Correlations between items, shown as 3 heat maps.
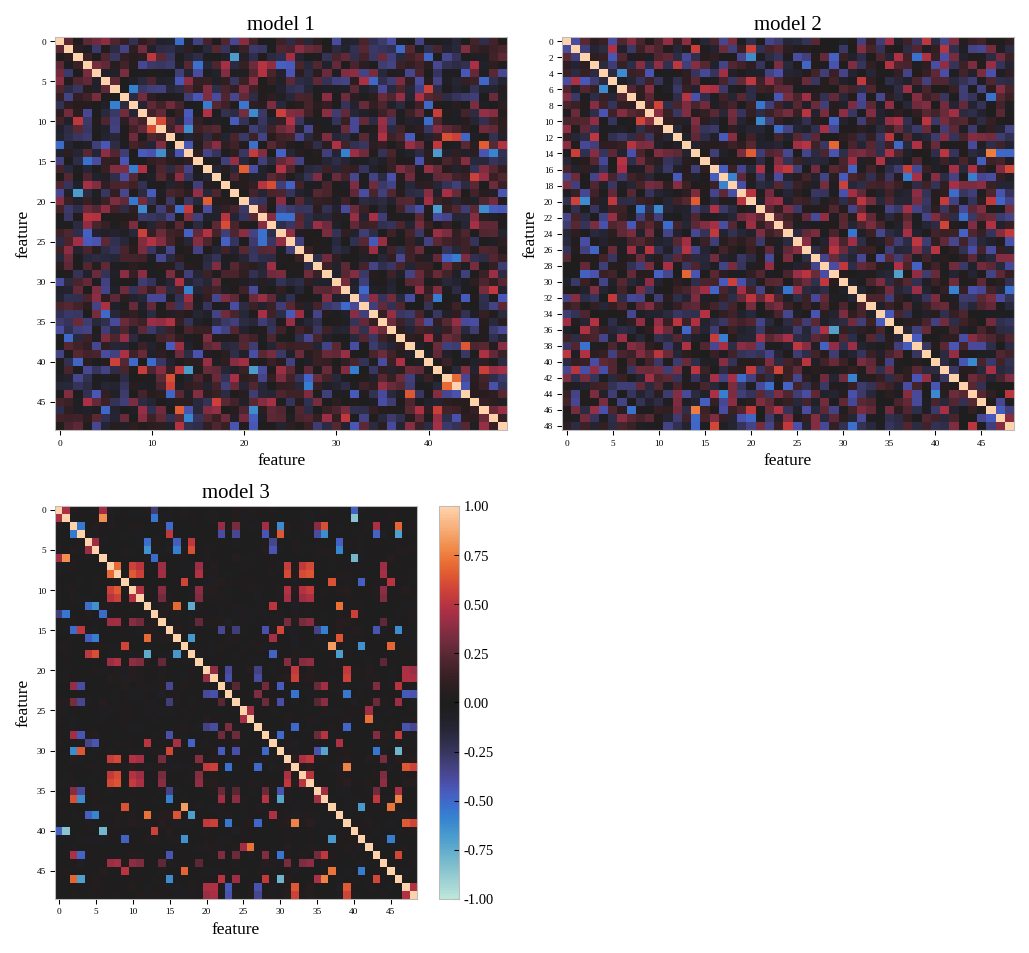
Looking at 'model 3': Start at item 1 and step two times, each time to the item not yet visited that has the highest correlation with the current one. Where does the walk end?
0
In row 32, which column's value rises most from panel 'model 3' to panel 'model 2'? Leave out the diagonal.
23
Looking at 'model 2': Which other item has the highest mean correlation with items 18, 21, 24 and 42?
16
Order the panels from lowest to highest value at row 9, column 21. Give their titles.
model 1, model 2, model 3
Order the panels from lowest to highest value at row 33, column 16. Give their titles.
model 1, model 3, model 2
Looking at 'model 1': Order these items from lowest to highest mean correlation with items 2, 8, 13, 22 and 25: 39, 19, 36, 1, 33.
19, 36, 1, 33, 39
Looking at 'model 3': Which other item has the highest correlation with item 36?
46
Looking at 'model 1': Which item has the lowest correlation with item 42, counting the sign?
27
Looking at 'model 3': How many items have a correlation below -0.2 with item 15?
8
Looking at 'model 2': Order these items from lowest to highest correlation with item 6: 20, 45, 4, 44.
4, 45, 20, 44
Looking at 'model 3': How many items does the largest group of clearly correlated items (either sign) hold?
11
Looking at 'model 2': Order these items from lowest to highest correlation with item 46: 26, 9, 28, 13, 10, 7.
7, 26, 13, 9, 10, 28
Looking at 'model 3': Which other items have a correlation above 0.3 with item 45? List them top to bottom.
9, 17, 37
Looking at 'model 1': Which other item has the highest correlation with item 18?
23
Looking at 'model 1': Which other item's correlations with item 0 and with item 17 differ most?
13
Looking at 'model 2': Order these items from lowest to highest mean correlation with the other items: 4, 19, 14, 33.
4, 19, 14, 33
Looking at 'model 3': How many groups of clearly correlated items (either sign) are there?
7
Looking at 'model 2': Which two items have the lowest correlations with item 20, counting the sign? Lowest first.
2, 47
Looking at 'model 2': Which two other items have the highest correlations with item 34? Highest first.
15, 30
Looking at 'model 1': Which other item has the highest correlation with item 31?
47
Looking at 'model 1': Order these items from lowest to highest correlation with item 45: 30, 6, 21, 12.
6, 12, 30, 21
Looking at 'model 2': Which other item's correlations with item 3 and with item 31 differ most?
44
